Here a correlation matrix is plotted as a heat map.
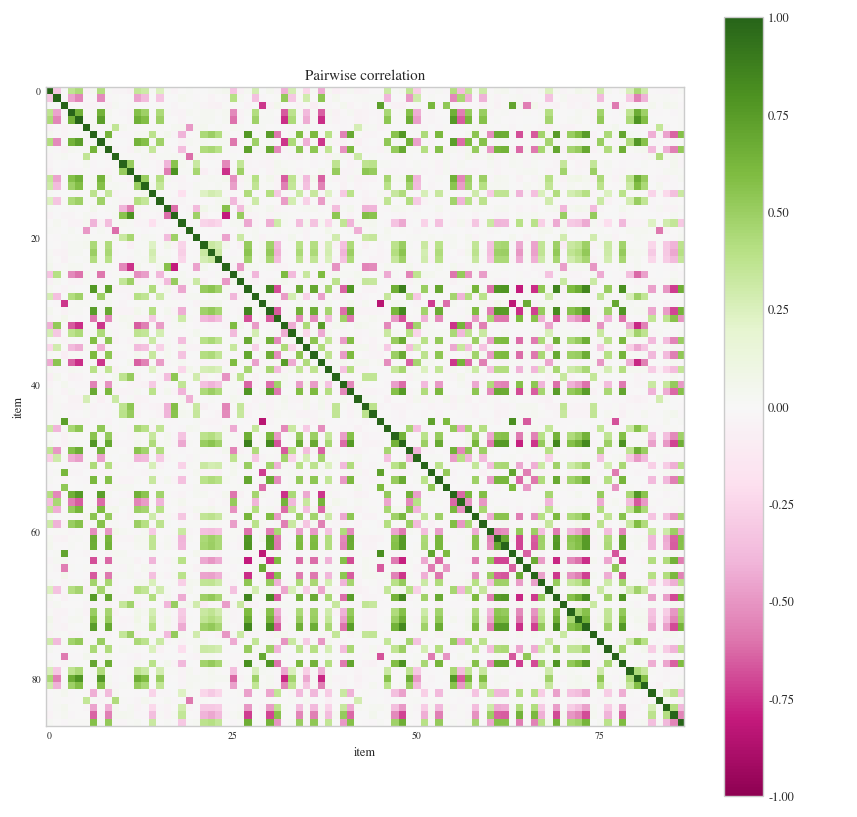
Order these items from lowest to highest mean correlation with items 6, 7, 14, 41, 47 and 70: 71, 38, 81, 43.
43, 81, 38, 71
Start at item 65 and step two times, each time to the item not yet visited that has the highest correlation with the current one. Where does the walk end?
77
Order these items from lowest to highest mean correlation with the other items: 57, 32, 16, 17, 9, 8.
32, 16, 9, 17, 57, 8
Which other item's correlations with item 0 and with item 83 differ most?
19
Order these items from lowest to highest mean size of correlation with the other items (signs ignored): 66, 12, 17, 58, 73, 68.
17, 68, 12, 58, 66, 73
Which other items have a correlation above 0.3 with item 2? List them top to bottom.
45, 52, 54, 63
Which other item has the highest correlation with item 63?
45
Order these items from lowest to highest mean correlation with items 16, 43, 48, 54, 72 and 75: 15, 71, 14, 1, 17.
1, 17, 15, 14, 71
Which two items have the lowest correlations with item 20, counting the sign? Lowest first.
24, 16
